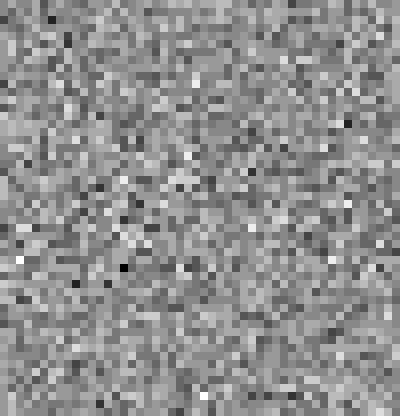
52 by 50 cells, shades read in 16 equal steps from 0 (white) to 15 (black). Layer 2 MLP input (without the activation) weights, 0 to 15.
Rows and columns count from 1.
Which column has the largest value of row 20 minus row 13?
41
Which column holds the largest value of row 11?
1
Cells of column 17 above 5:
36
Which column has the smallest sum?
43
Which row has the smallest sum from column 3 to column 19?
37
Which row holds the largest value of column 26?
38
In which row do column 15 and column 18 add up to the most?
18
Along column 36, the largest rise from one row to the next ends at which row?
19
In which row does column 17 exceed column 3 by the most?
33
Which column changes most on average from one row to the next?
16
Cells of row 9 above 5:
38
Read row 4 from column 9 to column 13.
6 7 8 9 4
